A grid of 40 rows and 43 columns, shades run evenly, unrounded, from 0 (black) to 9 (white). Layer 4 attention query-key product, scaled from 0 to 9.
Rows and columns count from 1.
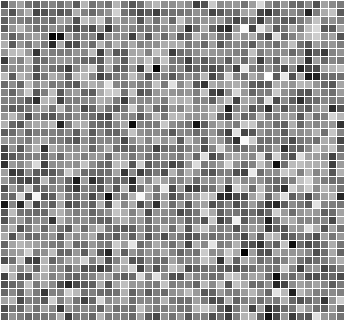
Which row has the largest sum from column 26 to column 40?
20
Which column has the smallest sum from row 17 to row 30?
1
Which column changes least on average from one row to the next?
19
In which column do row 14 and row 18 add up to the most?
31
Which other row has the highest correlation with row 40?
26
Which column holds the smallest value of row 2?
39
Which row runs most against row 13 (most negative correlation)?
28
